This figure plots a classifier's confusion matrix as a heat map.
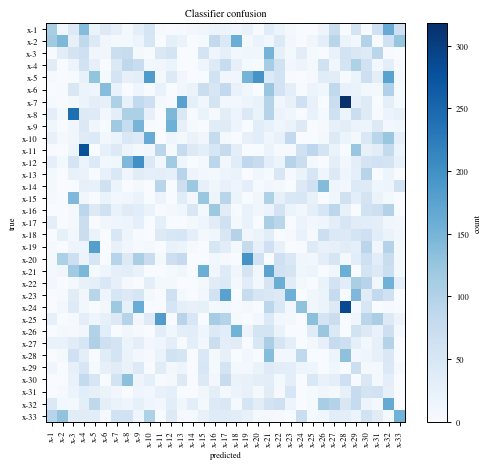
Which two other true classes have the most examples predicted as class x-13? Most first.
x-7, x-25
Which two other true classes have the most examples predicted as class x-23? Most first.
x-12, x-10
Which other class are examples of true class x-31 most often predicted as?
x-29
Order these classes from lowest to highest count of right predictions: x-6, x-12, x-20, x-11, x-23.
x-20, x-11, x-12, x-6, x-23
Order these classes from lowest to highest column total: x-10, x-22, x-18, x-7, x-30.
x-18, x-10, x-22, x-7, x-30
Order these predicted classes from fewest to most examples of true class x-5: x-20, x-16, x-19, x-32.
x-16, x-19, x-32, x-20
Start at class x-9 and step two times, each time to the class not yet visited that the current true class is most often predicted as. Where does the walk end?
x-8
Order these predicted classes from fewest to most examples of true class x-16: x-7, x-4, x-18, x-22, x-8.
x-18, x-7, x-8, x-22, x-4
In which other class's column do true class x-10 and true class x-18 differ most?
x-32
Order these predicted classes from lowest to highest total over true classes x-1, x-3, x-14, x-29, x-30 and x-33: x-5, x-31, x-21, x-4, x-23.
x-23, x-5, x-31, x-21, x-4
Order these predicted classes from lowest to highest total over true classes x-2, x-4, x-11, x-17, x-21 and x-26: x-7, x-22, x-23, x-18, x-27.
x-23, x-7, x-27, x-22, x-18
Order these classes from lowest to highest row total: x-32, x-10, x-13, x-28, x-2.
x-13, x-28, x-10, x-32, x-2
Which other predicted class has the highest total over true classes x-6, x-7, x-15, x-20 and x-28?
x-21
